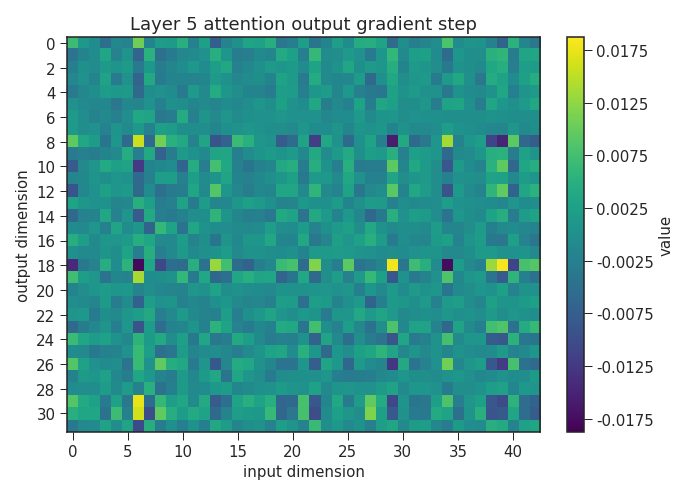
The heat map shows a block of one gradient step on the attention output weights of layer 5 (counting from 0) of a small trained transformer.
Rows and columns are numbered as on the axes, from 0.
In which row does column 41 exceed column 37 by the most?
18
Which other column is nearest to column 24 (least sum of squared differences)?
17
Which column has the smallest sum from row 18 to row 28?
8
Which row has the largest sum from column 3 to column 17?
30
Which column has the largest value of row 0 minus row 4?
6
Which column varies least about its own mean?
36
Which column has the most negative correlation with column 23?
28
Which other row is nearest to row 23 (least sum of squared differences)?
1
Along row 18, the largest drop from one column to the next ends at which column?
40
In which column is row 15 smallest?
7
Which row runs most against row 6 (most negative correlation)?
15
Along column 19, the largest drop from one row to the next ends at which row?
19
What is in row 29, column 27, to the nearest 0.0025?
0.01
